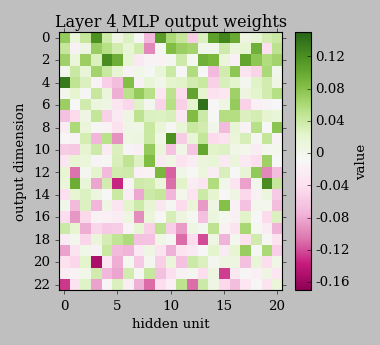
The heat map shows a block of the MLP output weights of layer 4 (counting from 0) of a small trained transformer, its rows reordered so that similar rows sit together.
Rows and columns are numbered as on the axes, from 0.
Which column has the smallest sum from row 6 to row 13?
5
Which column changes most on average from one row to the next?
3
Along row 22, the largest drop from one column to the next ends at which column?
12
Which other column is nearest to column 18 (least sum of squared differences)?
6
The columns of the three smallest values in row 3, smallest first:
14, 18, 17
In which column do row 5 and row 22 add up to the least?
0
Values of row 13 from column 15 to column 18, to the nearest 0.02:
0 -0.04 -0.08 0
